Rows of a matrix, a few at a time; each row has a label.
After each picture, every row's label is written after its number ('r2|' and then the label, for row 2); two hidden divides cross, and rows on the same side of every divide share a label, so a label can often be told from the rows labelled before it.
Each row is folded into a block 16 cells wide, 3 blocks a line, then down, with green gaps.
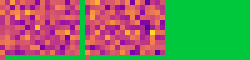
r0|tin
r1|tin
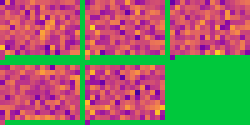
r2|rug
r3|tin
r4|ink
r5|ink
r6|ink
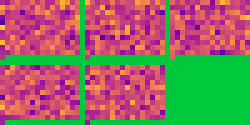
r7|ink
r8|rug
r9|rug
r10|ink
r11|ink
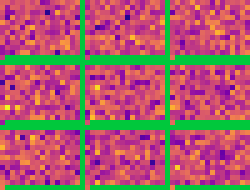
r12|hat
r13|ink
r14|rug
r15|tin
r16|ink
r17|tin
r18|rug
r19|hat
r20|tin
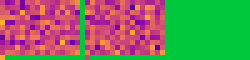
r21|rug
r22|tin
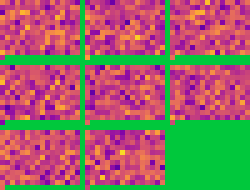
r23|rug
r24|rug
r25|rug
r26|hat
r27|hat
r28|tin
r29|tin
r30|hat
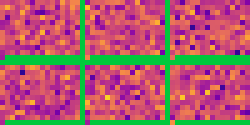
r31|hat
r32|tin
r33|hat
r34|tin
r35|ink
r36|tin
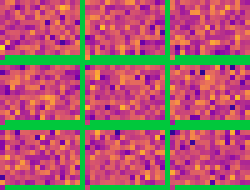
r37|tin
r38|rug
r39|tin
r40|rug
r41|ink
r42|tin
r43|tin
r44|ink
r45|ink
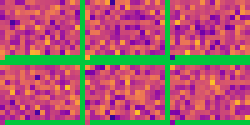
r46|tin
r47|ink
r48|ink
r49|hat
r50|rug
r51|rug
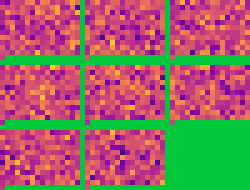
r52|ink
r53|ink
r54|tin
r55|rug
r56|rug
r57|rug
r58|tin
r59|tin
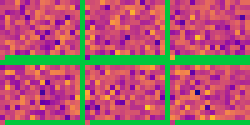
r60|tin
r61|tin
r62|tin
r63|ink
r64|hat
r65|tin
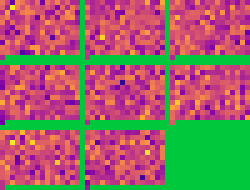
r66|rug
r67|hat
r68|tin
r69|ink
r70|ink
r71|tin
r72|tin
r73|hat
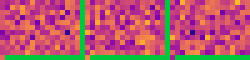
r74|hat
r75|hat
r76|ink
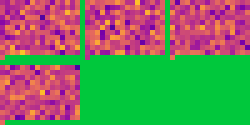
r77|ink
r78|tin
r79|hat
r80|rug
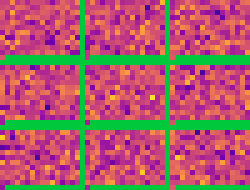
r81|ink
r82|hat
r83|hat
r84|hat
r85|tin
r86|rug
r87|ink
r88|ink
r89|tin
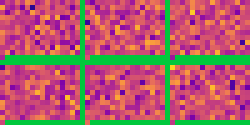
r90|tin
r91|hat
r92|hat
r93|tin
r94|hat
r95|rug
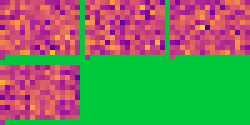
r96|ink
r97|tin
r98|hat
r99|rug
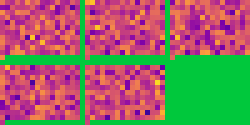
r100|rug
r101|rug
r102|tin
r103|rug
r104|rug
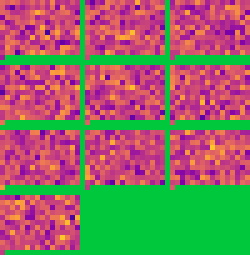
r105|tin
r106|rug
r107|tin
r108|ink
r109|rug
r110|rug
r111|rug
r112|tin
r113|rug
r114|hat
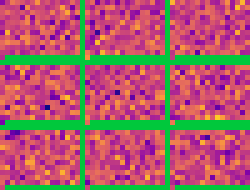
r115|tin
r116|hat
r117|tin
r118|ink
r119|tin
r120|ink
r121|rug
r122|ink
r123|tin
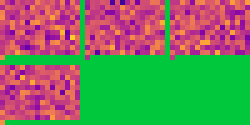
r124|hat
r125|ink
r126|ink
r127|rug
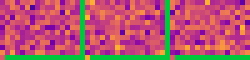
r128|tin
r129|rug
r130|rug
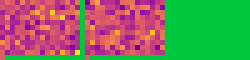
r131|tin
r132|tin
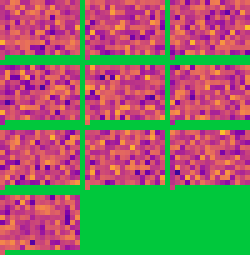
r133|ink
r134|rug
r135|ink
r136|hat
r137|rug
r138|ink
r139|rug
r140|tin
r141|rug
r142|ink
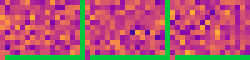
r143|rug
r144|tin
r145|hat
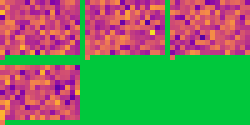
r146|tin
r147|tin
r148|hat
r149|tin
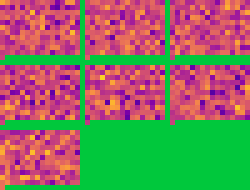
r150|rug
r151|hat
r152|ink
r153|tin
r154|ink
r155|ink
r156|rug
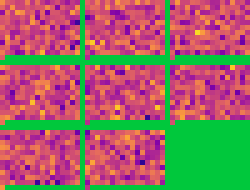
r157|rug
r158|ink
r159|rug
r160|rug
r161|ink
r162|ink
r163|rug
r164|ink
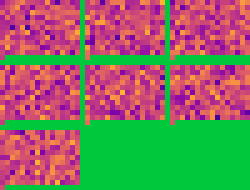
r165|tin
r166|hat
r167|ink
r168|tin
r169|rug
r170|rug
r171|hat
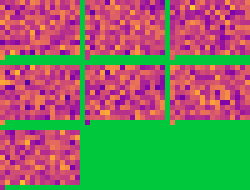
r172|rug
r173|hat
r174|ink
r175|rug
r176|tin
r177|rug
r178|hat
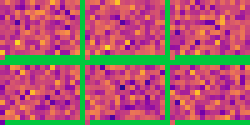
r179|tin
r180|tin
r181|rug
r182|ink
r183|tin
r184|ink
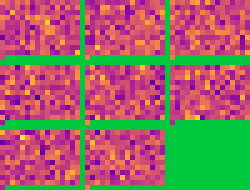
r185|rug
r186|hat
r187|rug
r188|tin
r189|rug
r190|hat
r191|ink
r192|rug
